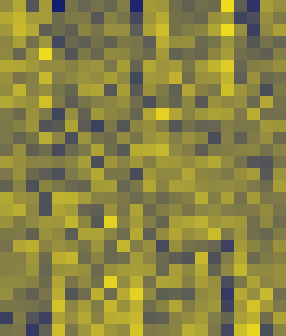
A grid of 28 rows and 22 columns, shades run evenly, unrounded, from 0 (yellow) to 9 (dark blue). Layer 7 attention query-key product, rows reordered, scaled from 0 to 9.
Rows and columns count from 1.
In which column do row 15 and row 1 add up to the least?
18
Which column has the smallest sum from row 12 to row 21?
14
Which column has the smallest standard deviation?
22
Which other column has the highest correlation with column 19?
11
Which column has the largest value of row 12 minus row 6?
17
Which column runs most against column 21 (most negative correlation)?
15
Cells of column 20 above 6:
5
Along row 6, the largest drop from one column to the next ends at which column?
12
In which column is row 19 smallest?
9
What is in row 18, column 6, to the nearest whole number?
3
